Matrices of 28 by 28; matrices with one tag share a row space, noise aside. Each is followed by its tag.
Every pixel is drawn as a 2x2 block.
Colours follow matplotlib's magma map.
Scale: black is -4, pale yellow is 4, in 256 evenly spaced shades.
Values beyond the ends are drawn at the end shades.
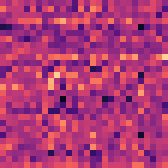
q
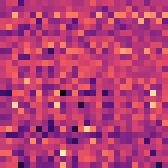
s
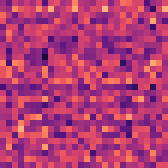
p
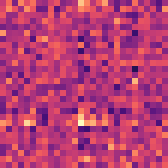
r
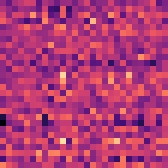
q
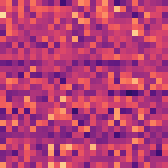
r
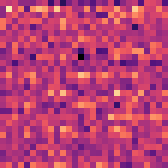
r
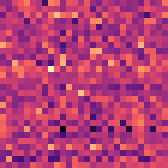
q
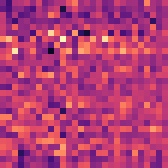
s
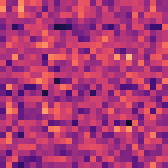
p
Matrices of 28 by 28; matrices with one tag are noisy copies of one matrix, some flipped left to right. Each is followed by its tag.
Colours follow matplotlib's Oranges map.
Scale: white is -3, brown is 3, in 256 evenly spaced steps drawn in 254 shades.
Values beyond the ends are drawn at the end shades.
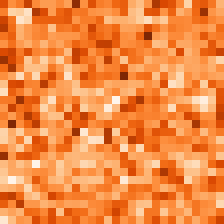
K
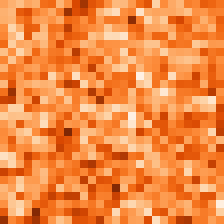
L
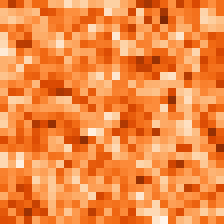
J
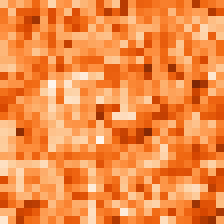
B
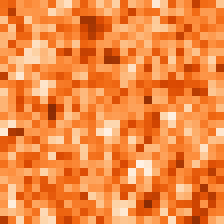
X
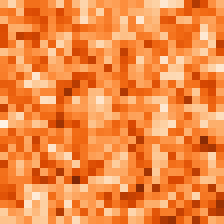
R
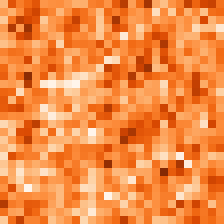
B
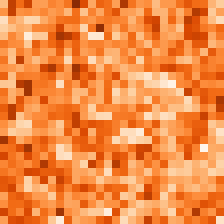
B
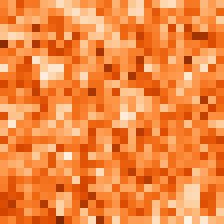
R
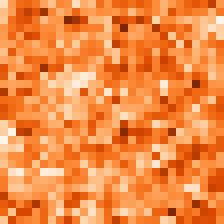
B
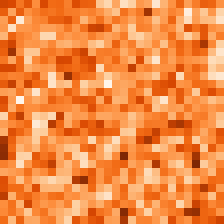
J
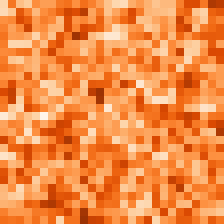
L
